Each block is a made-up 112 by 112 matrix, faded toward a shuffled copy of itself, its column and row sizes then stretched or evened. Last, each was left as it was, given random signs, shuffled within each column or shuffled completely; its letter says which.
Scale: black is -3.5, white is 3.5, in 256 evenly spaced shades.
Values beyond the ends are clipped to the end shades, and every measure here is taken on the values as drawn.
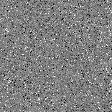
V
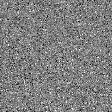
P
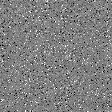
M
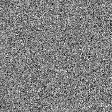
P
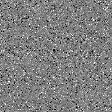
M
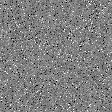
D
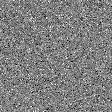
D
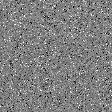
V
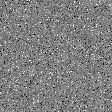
D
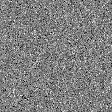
V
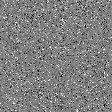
V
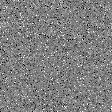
P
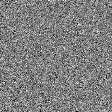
P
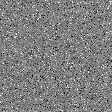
D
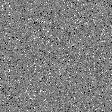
V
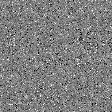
P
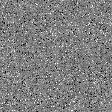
P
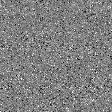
P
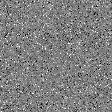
P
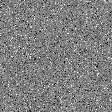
V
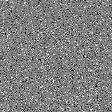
P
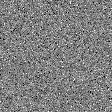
D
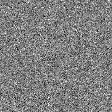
P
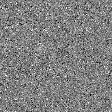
P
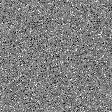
D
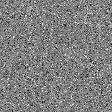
M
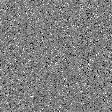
V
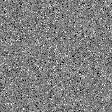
V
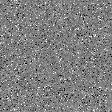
P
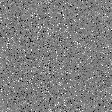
V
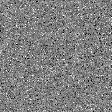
M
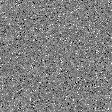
V
